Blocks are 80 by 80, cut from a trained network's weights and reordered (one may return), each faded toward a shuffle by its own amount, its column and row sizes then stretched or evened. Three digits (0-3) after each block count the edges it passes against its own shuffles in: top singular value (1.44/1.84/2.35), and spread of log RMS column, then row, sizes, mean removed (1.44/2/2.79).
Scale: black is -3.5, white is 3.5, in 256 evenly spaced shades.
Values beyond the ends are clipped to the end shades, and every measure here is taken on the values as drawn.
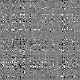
1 3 3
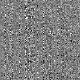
0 3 1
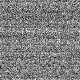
1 1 0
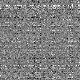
1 2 3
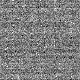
1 2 0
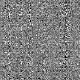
0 3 2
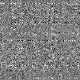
0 2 3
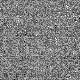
0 2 0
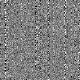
1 3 0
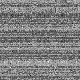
3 0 0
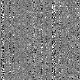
1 3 1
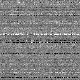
3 1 3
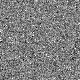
0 0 0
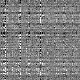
3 3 1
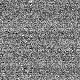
1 1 0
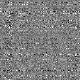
0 2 3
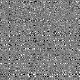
1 2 3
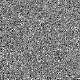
0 2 0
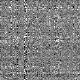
1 3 1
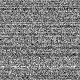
2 0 1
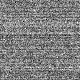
2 0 0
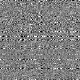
2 1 3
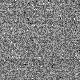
0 1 0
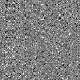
2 1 0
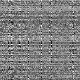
3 3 0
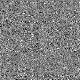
0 0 2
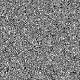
1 1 0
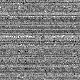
3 1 2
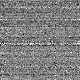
2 1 2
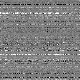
3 1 3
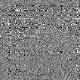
0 2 3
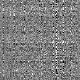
1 3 0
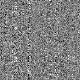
1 2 1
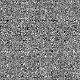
0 2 2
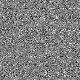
1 0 2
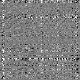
2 2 3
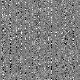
0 3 0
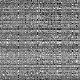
3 3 1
